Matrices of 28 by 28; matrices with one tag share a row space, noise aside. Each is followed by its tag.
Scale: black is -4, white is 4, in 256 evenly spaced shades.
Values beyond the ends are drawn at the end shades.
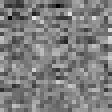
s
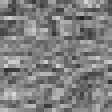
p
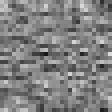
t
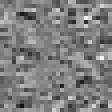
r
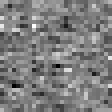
s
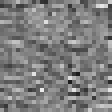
t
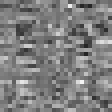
r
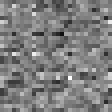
s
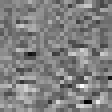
r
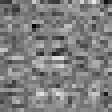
s
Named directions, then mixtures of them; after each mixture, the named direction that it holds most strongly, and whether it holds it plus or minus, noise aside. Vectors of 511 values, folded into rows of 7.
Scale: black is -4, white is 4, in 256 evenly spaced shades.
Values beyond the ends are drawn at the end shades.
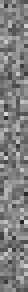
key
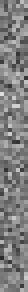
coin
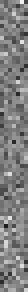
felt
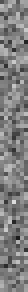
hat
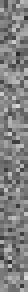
coin, plus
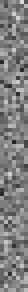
felt, plus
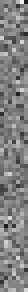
felt, plus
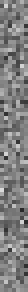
key, minus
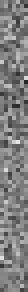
coin, minus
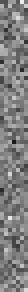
coin, plus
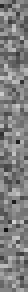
hat, minus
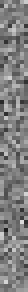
key, minus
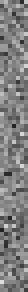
felt, minus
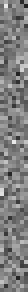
coin, minus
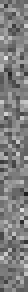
key, plus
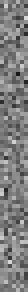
coin, minus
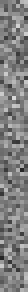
coin, plus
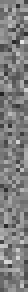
coin, minus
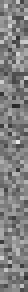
coin, minus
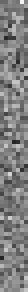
coin, plus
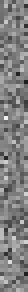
key, minus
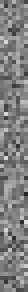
key, plus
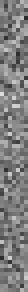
coin, plus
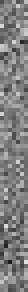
felt, minus
